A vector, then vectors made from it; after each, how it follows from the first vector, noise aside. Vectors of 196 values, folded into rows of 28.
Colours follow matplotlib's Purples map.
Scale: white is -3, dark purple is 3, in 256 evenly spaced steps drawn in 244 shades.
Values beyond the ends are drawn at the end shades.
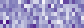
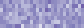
reversed, shrunk.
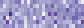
wrapped around, partly zeroed.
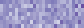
reversed, shrunk.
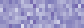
reversed, shrunk.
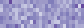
reversed, shrunk.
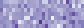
wrapped around, partly zeroed.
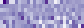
wrapped around, partly zeroed.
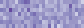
wrapped around, negated, shrunk.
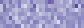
reversed, shrunk.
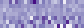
wrapped around, negated, partly zeroed.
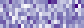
reversed.
